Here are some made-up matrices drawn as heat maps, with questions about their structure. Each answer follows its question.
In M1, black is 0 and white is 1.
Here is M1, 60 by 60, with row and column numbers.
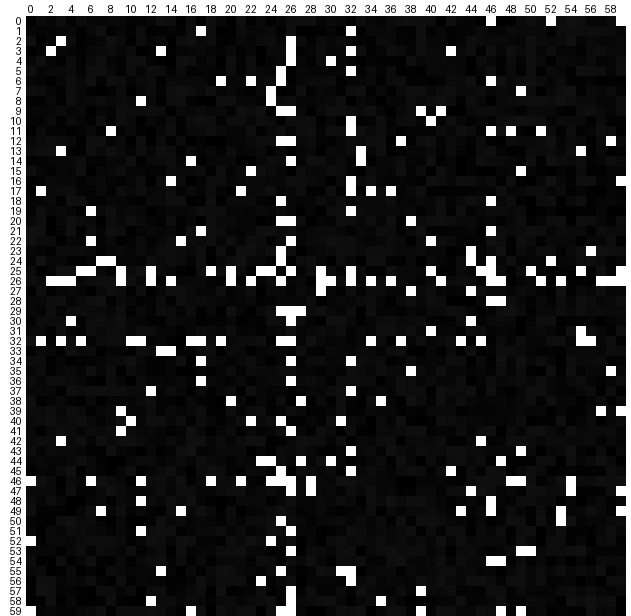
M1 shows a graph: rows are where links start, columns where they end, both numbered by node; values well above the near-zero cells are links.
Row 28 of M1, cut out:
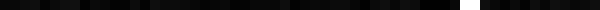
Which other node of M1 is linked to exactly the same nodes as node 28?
node 54
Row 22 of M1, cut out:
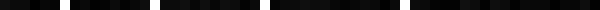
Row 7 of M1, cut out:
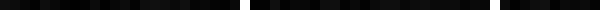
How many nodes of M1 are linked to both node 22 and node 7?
0
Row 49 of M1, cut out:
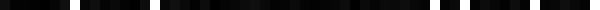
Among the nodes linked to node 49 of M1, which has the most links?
node 46
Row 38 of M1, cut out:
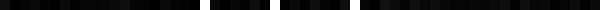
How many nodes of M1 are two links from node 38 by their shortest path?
5
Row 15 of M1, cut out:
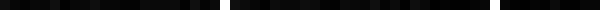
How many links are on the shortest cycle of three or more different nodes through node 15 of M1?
5
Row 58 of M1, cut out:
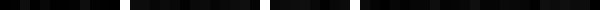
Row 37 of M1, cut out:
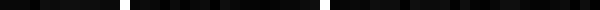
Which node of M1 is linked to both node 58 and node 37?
node 12
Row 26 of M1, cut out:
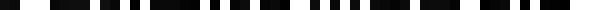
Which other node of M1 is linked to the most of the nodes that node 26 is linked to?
node 25
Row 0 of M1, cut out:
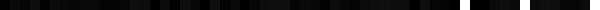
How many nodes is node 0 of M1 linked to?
3
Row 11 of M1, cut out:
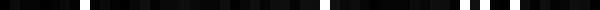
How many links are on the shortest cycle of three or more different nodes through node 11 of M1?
3
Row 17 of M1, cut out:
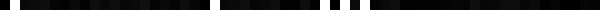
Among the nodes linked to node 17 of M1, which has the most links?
node 32
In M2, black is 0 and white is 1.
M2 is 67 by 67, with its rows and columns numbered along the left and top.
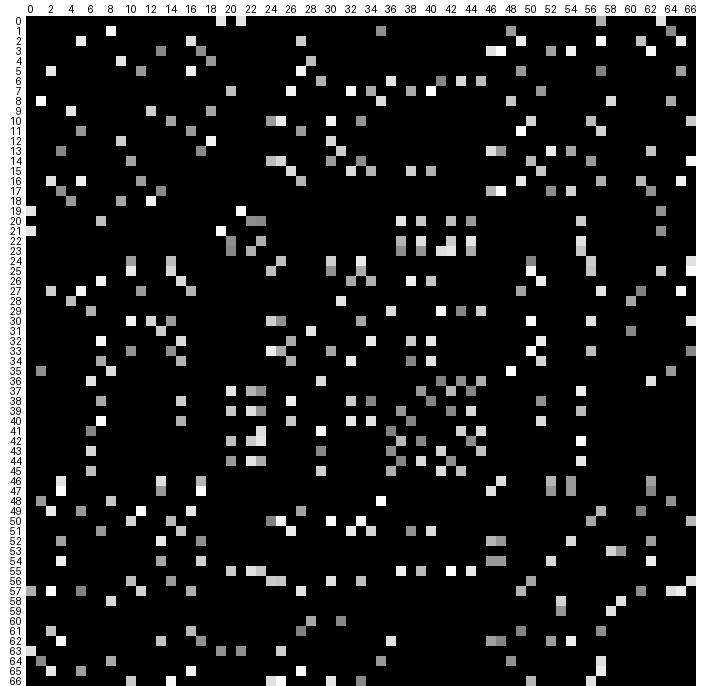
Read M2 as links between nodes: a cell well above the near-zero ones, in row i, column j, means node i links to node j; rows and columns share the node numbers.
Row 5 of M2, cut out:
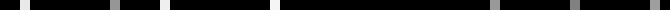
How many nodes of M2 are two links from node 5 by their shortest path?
3
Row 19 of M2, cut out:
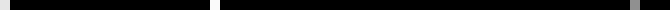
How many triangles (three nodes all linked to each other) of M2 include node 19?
3
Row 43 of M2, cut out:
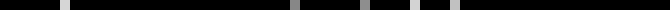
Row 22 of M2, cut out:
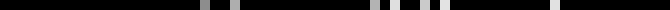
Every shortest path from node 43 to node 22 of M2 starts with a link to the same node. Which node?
node 41
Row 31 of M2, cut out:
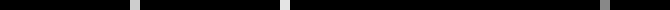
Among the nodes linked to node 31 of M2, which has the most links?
node 13
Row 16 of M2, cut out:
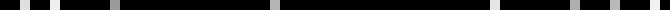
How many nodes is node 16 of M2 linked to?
8
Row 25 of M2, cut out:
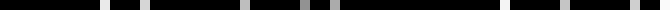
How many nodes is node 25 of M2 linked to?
9
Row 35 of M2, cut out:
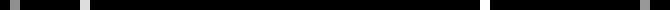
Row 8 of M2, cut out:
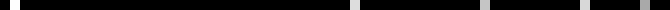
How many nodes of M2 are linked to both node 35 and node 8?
3
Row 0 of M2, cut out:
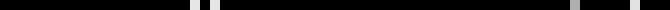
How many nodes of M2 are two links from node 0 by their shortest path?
10
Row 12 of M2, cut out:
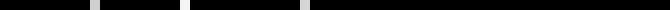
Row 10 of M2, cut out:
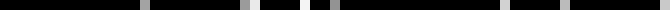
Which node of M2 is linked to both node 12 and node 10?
node 30
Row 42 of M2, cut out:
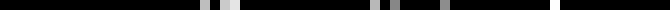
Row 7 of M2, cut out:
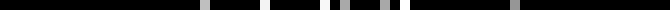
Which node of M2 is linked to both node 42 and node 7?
node 20
